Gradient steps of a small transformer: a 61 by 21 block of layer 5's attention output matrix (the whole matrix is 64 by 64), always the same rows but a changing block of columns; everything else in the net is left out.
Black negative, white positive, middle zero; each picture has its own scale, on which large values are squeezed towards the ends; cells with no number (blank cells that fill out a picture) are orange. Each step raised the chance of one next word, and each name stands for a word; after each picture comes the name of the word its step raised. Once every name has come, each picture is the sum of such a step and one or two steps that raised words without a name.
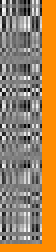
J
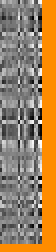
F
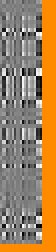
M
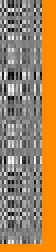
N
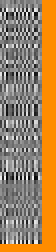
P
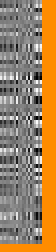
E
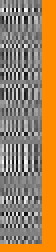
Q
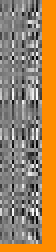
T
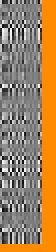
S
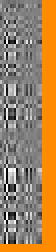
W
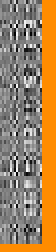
S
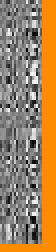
T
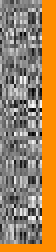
M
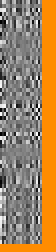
J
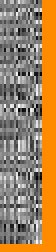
P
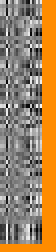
J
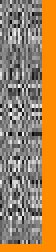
S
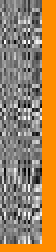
W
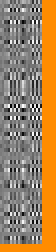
W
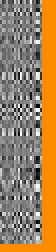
W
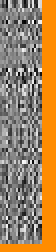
N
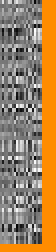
S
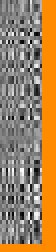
W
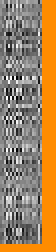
E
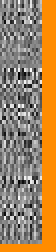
F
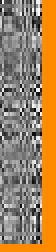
J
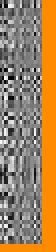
E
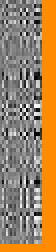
M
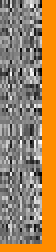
N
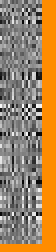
Q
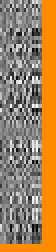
E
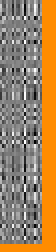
Q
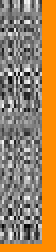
M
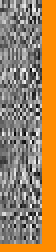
Q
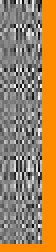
S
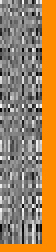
P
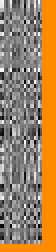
F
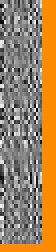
F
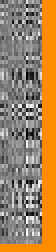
T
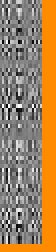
W
